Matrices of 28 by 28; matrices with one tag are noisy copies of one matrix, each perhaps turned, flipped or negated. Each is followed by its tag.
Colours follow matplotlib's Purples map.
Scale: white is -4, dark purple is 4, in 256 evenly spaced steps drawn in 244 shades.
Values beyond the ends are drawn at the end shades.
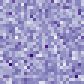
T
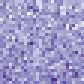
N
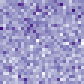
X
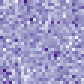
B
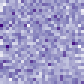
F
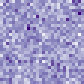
B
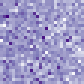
X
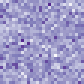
B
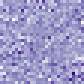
B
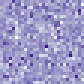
T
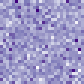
B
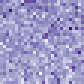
X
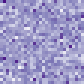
B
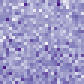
X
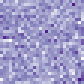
F
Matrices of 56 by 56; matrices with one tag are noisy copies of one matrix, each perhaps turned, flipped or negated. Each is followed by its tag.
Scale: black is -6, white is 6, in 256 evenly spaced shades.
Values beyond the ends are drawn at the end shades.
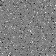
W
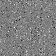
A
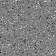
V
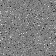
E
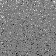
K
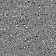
A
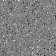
V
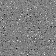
A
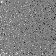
K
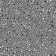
W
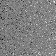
K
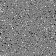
E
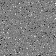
V
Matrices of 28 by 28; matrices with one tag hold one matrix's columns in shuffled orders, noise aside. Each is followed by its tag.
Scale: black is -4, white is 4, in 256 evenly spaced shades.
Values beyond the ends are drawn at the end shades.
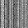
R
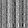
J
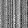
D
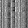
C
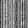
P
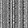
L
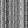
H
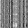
J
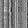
C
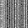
R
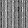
C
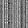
L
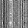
P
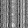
J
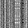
L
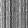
C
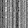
C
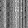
C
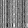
J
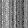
H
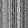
C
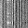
P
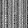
D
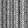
H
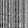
J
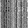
C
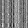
J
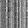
C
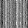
P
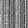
D
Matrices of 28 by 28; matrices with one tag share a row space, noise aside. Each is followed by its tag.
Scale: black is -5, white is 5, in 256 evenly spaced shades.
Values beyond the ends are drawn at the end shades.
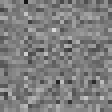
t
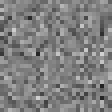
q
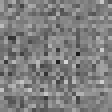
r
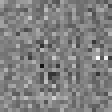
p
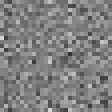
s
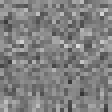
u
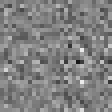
u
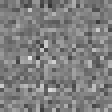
p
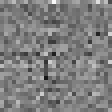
p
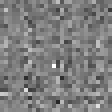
t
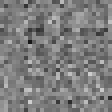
t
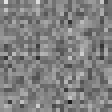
u
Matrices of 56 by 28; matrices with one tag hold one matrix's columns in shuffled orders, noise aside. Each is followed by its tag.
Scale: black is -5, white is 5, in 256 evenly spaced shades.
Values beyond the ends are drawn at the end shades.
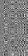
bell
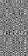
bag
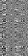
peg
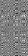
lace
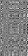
bell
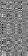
bell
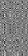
bell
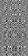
peg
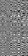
lace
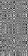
bell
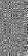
bell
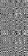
bag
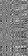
peg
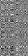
peg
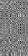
bell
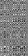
peg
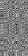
bell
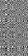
peg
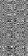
peg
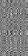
bag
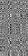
bell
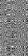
peg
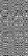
lace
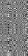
bell
